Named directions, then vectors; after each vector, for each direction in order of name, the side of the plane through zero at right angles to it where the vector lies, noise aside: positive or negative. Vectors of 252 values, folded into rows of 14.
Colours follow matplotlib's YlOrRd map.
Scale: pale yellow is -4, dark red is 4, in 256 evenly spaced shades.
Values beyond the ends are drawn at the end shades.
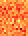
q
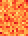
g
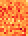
negative, positive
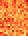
positive, negative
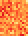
negative, positive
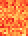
positive, negative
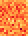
negative, positive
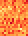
positive, negative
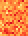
negative, negative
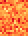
negative, negative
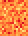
negative, negative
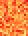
positive, negative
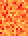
positive, positive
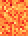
negative, negative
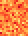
positive, positive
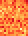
positive, negative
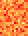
positive, positive
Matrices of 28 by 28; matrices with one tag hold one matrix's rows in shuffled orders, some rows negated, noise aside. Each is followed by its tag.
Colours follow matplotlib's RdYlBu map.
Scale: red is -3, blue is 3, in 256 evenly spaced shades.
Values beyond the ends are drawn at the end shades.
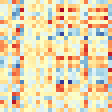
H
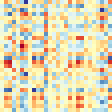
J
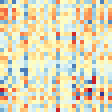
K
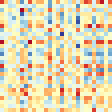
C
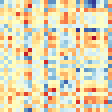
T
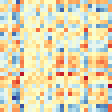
H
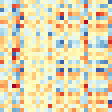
H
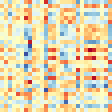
T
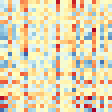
K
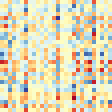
K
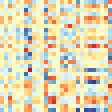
T
